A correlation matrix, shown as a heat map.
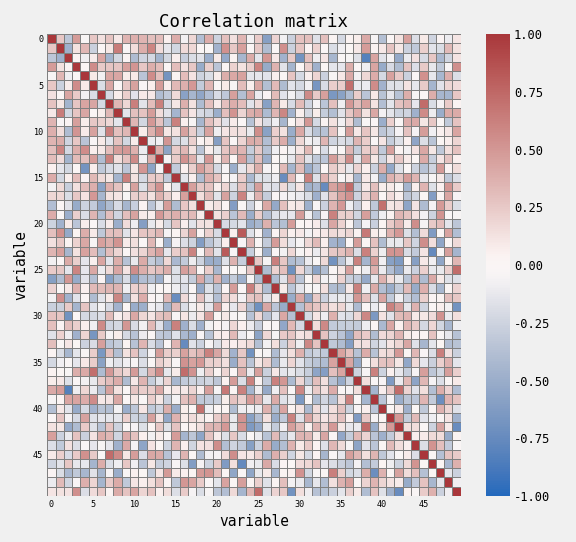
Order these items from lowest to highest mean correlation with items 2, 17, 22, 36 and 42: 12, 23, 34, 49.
49, 34, 12, 23
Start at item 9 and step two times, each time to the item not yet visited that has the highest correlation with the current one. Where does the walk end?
31
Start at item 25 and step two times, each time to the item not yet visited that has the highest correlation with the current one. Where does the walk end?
3
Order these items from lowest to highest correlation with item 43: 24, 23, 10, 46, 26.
26, 23, 24, 46, 10
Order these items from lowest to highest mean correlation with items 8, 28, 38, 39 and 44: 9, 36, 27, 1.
9, 27, 36, 1
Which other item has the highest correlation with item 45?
7
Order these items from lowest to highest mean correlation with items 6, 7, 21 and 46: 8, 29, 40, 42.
40, 29, 42, 8
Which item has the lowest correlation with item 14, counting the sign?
4
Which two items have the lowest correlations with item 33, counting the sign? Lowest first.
16, 36
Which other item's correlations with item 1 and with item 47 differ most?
8
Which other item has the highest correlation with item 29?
41
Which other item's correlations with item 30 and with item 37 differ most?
24
